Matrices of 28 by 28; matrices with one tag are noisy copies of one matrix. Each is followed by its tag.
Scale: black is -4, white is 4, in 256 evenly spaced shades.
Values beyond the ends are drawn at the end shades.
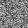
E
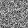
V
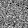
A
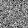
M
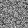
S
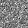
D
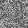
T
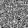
V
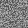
D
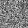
A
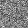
T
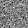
S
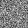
D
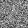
D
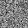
A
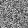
T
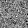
A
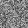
S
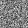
M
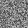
S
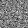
D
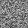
D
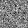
D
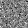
V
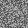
M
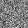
S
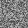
A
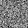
M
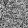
E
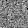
M
